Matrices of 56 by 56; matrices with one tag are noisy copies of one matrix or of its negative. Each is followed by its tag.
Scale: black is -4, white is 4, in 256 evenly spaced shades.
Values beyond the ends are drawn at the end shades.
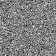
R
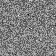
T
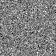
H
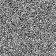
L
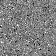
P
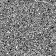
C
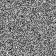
C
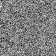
R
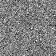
T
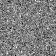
C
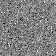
L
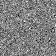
T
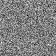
P
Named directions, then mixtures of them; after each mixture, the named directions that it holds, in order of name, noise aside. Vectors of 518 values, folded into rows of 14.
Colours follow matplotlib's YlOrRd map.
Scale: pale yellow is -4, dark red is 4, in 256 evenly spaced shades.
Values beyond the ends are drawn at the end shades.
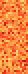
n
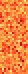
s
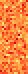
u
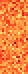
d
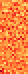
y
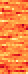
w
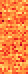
s, w.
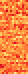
d, u, w.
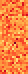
d, u.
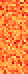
d, n, s.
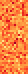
d, u.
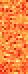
u, w.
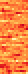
w.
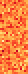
d, n, s.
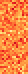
d.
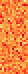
s, y.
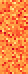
d, y.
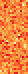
u.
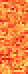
d, n, w.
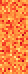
d, s.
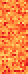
n, w.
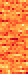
u, w.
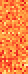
n.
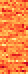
w.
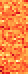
u, w, y.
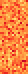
n, y.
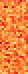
u.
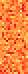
u.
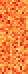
d, s.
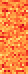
n, w, y.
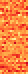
d, w.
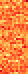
u, w, y.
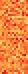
d, n, u.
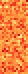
s, u, w.
